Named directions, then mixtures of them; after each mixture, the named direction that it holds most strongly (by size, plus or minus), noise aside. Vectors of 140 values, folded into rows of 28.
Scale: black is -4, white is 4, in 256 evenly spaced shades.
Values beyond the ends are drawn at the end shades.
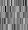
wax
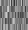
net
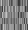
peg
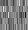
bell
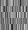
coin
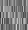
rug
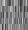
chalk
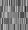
peg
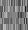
peg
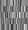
coin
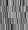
coin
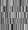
coin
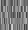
coin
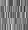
coin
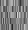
coin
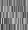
rug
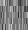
chalk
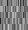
wax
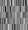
wax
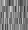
chalk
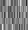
chalk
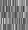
wax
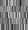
coin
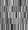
coin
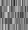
net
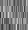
rug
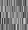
rug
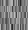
coin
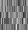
rug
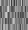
net
